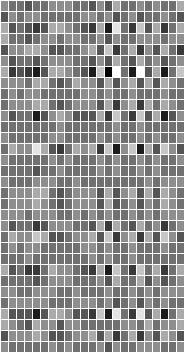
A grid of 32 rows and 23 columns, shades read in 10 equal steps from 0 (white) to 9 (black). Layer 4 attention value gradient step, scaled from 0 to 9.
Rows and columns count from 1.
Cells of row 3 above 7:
1
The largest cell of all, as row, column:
7, 14
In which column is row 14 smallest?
5
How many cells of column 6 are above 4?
18
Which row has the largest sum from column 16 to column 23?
11
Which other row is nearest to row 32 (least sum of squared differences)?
15
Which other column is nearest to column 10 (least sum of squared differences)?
22
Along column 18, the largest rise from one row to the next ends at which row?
8
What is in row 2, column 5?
4
